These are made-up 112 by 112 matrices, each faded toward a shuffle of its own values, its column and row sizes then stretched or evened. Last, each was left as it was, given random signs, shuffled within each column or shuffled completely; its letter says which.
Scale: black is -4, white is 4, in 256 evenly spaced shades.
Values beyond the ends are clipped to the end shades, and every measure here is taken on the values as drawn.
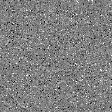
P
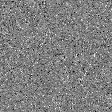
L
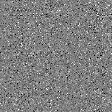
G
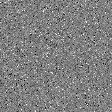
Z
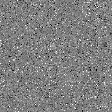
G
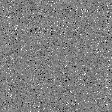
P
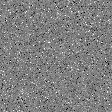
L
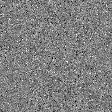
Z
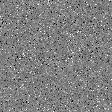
L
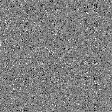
G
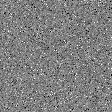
L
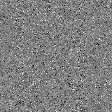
Z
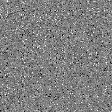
G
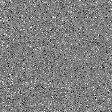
P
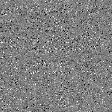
G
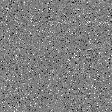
G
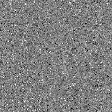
G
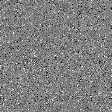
P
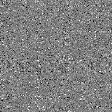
G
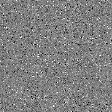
P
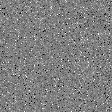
Z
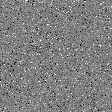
L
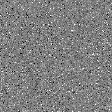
G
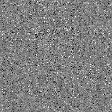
G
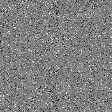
Z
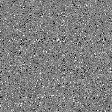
G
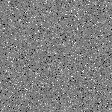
L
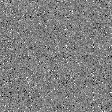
P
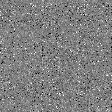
P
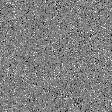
Z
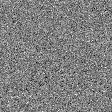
L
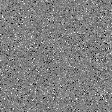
P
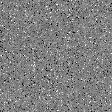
Z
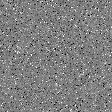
L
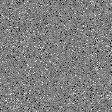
P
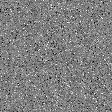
L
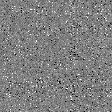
G
